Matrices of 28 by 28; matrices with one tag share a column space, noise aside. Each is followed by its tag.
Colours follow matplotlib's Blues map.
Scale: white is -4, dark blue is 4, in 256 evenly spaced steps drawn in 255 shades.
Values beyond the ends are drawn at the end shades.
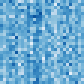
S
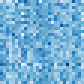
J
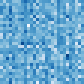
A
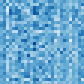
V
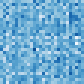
S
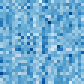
S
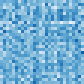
V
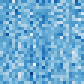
J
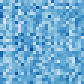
S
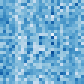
S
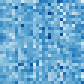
J
